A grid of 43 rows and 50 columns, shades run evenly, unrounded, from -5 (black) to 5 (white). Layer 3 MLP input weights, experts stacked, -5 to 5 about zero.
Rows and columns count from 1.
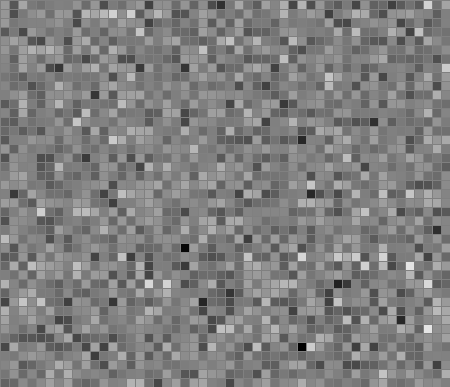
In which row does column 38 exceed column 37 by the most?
34
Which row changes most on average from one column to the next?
39
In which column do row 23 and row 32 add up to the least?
38
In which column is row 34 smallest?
23
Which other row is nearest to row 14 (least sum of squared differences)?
17
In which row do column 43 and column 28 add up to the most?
29
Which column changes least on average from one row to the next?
20
